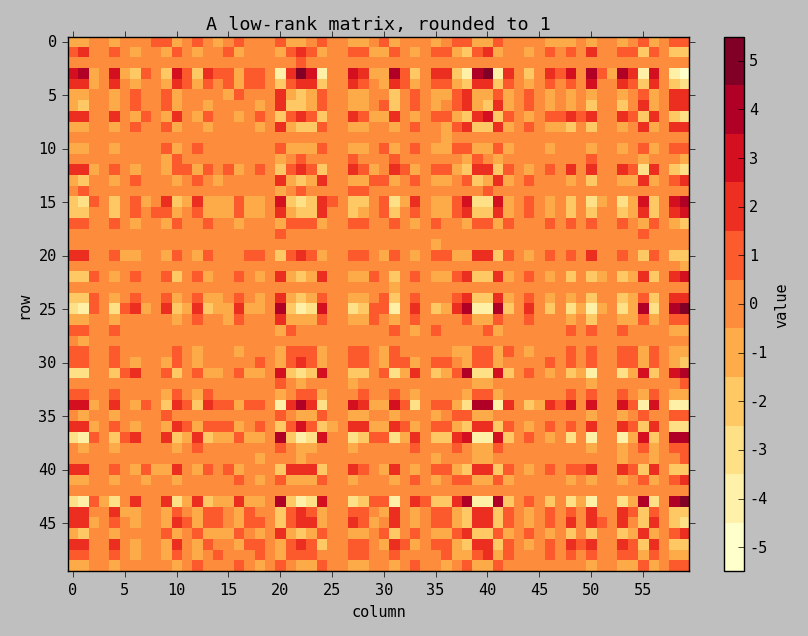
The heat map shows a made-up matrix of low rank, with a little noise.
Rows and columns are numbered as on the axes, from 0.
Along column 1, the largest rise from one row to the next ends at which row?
44
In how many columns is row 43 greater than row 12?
18
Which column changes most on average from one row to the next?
59
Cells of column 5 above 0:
3
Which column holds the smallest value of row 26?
50
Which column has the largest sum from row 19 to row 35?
38
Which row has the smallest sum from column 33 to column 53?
37
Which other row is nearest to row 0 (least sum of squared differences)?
10
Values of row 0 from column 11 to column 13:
0 1 0
